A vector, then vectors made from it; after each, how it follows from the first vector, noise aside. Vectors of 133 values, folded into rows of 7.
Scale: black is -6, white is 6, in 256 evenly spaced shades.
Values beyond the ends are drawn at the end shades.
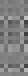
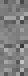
wrapped around, negated.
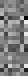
negated, scaled up.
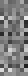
scaled up.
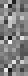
wrapped around, scaled up.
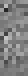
wrapped around, negated.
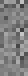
wrapped around, negated.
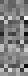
scaled up.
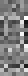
scaled up.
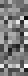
negated, scaled up.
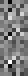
wrapped around, scaled up.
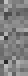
wrapped around, negated.
